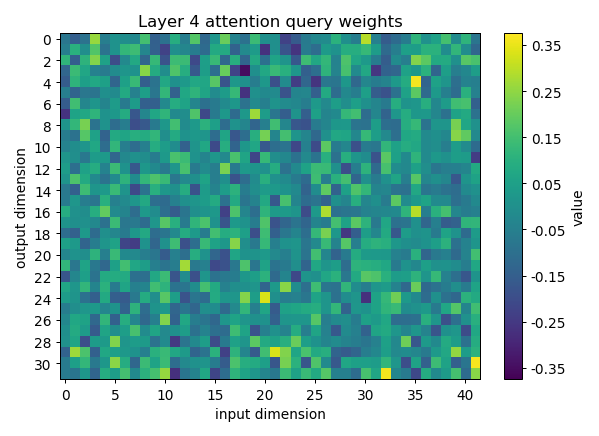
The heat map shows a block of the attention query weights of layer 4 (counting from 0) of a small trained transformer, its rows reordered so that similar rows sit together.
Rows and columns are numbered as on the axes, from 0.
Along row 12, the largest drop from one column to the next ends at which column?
17
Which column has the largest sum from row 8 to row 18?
35
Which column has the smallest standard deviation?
37
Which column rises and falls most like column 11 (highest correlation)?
40
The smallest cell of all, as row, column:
3, 18
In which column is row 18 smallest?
28
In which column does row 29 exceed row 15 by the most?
21
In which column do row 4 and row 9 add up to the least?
25
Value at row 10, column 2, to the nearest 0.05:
0
